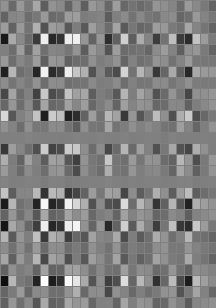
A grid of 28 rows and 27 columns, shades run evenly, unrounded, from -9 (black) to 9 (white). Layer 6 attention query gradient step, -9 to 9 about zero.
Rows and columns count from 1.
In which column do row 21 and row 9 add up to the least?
1
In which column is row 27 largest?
10
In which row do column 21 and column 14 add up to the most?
11
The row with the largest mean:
15
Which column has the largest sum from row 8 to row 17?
14
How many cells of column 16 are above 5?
5
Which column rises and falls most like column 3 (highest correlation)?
21
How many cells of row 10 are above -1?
17
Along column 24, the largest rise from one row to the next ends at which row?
22
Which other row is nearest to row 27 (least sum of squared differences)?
2
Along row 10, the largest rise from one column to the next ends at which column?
6
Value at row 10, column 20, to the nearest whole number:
-2
